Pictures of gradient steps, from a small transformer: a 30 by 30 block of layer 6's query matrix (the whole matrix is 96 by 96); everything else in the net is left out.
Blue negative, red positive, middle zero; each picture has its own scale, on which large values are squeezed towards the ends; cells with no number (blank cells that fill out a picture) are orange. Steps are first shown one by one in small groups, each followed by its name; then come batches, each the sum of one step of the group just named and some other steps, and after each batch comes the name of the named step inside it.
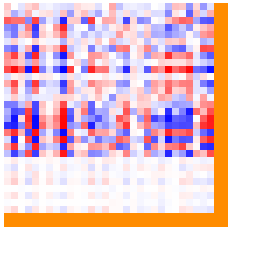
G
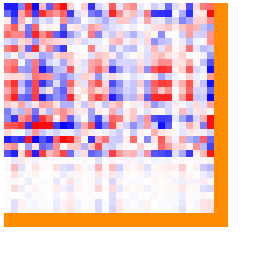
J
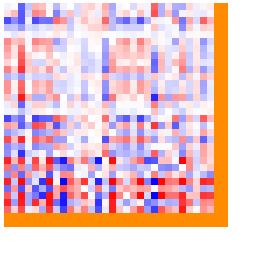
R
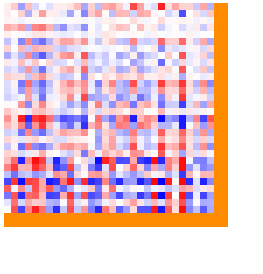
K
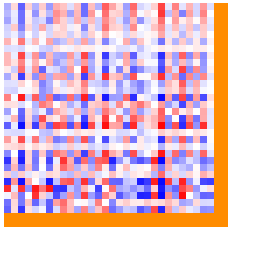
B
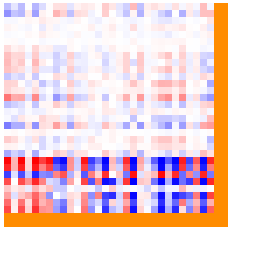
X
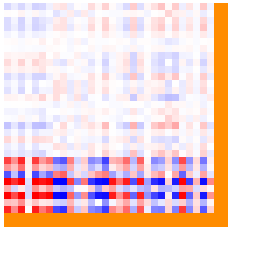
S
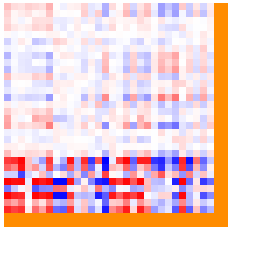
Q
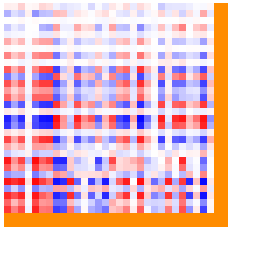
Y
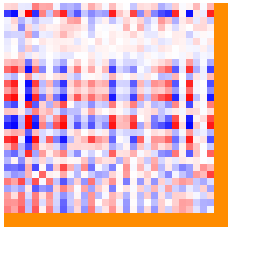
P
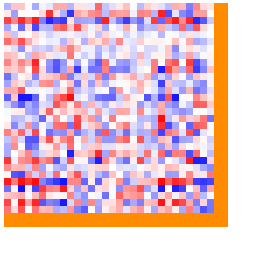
Y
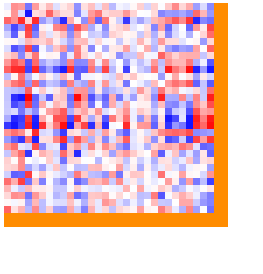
G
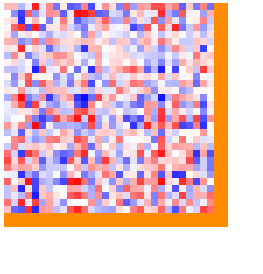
R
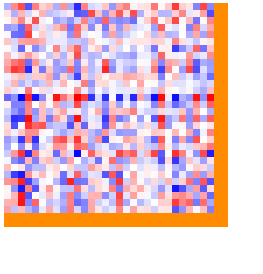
R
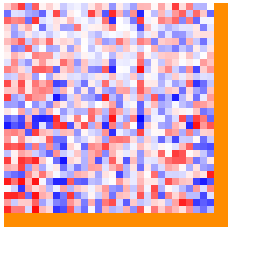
Y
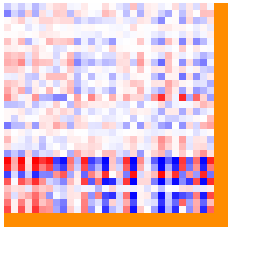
X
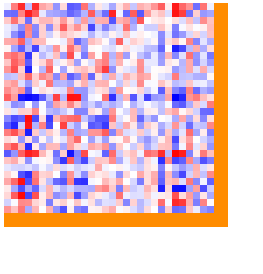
P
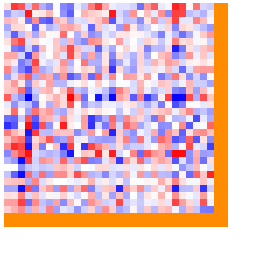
P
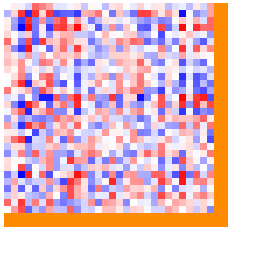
R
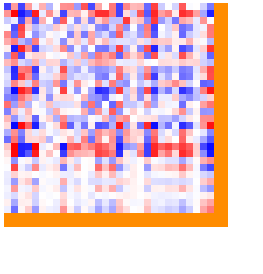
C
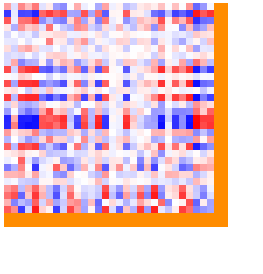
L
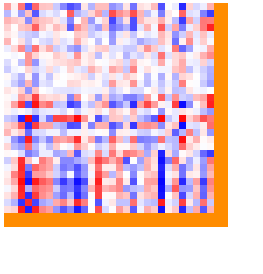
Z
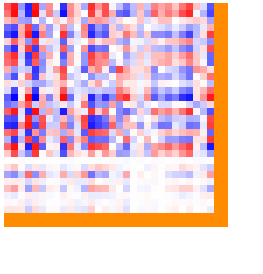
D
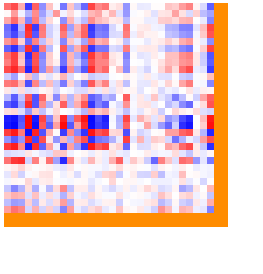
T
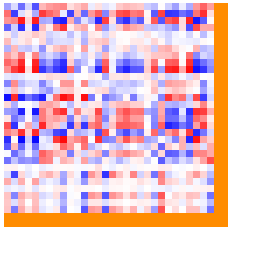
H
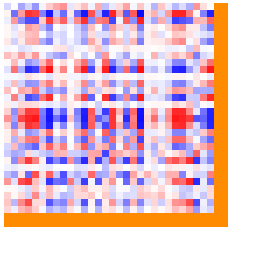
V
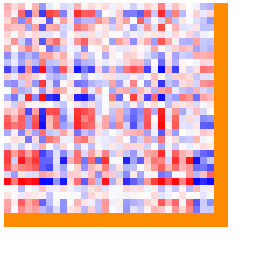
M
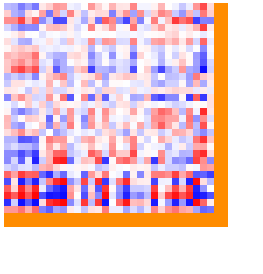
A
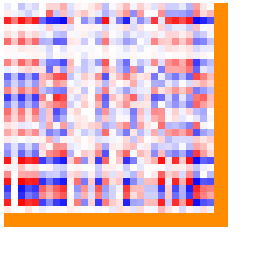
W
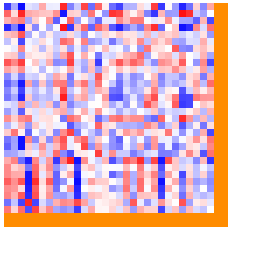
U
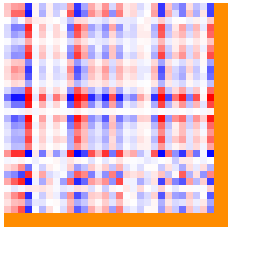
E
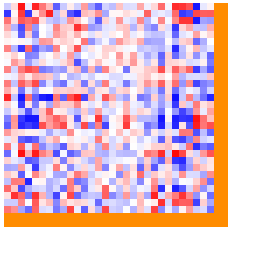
L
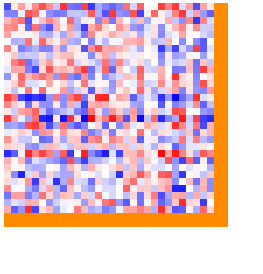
V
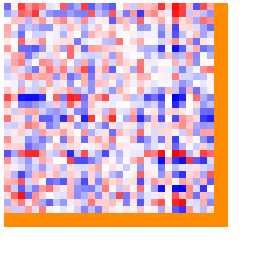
V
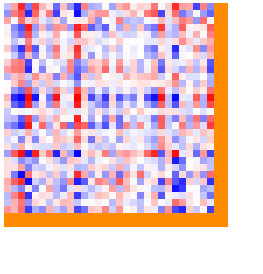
E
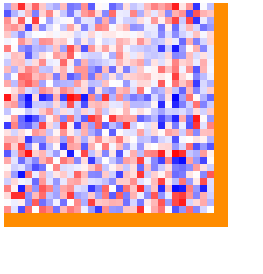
L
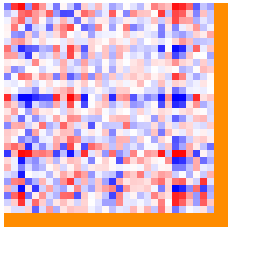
D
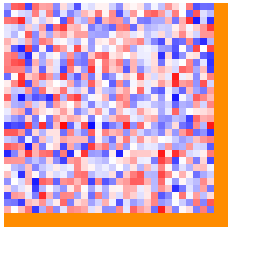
T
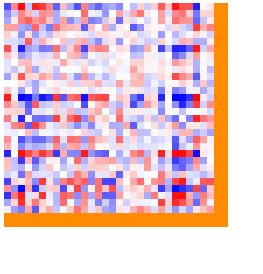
Z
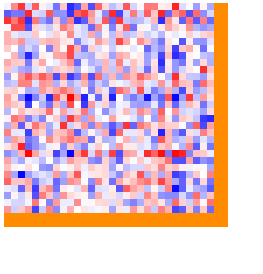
M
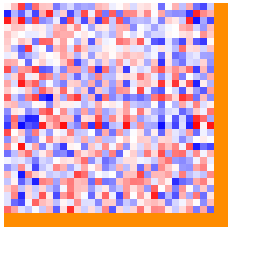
L
